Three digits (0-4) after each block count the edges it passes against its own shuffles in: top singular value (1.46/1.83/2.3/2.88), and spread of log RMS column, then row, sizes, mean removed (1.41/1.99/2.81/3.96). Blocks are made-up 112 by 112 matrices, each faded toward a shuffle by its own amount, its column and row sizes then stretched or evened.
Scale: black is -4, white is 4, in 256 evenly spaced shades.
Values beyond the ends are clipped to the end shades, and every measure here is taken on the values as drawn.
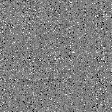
0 2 1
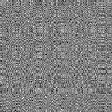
4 2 0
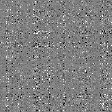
1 3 3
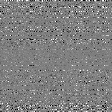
3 1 4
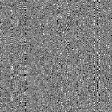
3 3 0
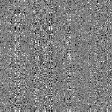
3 3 0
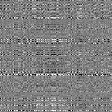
4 2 4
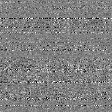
1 1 4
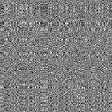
4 1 2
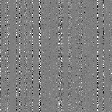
4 4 1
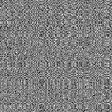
4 2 1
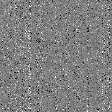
1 3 0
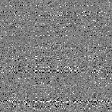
3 1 3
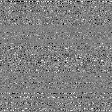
2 0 4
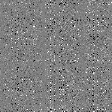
1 3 2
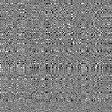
4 2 3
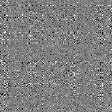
3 3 3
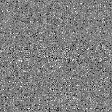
2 1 2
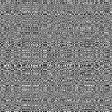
4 0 4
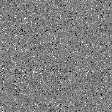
0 2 2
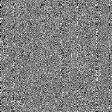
2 3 1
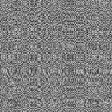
4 2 2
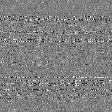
2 0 4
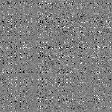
1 3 3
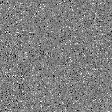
1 1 0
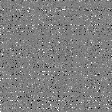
0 2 3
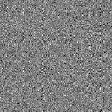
3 2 1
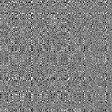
4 3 3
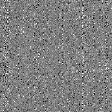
2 3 0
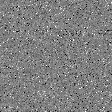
0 0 1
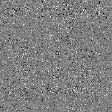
0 2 2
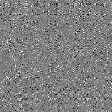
3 1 1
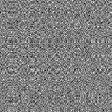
4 0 2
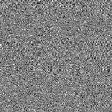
3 0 2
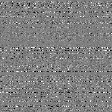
2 1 4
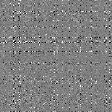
3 3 3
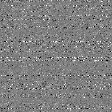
0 1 3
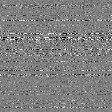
3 0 4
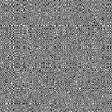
4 2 3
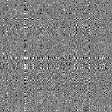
4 3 3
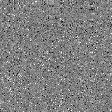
2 1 0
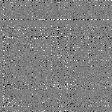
1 2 3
